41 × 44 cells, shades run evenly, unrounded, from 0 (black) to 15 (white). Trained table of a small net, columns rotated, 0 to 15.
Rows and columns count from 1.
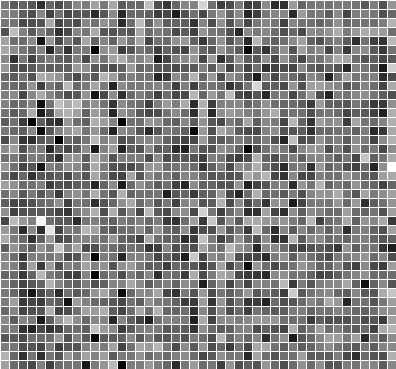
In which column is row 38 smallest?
11
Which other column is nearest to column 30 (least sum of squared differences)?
21
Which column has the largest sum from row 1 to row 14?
44
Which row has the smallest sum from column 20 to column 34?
34
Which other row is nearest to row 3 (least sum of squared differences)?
35
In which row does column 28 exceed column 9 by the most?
25
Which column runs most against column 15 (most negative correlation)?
2
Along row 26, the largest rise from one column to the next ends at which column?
6
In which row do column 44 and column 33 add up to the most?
33
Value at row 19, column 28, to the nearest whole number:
8
